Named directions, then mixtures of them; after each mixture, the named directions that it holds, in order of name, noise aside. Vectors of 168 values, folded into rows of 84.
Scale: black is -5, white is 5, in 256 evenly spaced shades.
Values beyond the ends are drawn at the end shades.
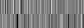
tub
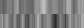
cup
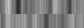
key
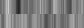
key.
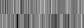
cup, tub.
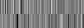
tub.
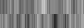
cup.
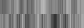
cup.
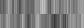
cup, key.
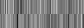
key, tub.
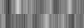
key.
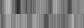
key.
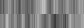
cup, key.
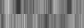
key.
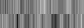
cup, tub.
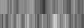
cup.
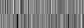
tub.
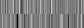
tub.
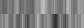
cup.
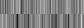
cup, tub.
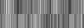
key, tub.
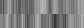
cup, key.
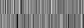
tub.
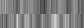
cup, tub.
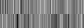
cup, tub.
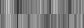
key, tub.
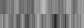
cup.
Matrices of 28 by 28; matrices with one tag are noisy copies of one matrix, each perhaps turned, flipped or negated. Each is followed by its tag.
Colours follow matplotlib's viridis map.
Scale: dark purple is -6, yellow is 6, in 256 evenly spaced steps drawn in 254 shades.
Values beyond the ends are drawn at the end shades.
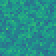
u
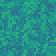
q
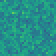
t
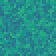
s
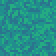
s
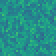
s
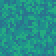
t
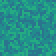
t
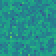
t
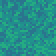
u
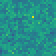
t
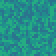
s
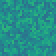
t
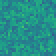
t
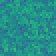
t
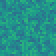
q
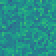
s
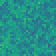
u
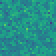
u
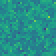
t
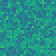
u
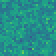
t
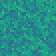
u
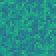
t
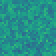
t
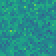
u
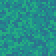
u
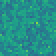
t
